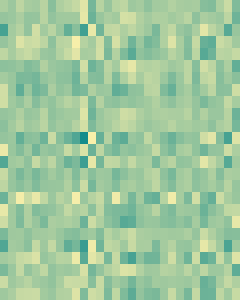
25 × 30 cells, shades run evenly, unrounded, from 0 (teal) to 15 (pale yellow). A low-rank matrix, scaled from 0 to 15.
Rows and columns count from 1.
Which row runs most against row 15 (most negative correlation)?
17
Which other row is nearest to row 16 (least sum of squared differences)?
15
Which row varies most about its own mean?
12
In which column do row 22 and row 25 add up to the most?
10
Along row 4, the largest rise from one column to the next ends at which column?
28
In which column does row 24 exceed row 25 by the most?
11
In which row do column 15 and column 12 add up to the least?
13
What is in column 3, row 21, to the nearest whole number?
9
